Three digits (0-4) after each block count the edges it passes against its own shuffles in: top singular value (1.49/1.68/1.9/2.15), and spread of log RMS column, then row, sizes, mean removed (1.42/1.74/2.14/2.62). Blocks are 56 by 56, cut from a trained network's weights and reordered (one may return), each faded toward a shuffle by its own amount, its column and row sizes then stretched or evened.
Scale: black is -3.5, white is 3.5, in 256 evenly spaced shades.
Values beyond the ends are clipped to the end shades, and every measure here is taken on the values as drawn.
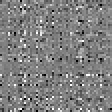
2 4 4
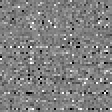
0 1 3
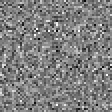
1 1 2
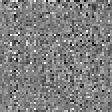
1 3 3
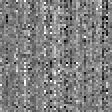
2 4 0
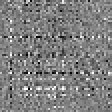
4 3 4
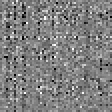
1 2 3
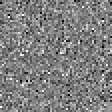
0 1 1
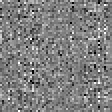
2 4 0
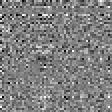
3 2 4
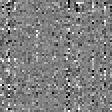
0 4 2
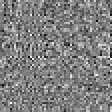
3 2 3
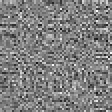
3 2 1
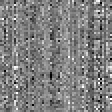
2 4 0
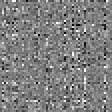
1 4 3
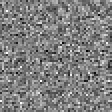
1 0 2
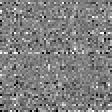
1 2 4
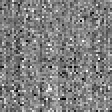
1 0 2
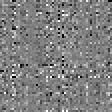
0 4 3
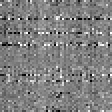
2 0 4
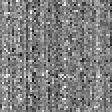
3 2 2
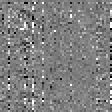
1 4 2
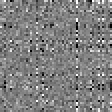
4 4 3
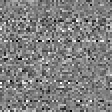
2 0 4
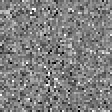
1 1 2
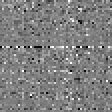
1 1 4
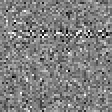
2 2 2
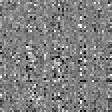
0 4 3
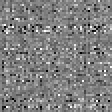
0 2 4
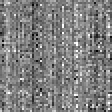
4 3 1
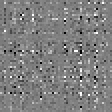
0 4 4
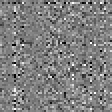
3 4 2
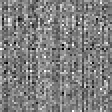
3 1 3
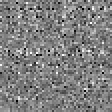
1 2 3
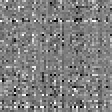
1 3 4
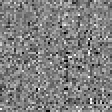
0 1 2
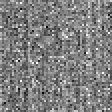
1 0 0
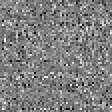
1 2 2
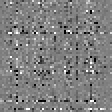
1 4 4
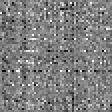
1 0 4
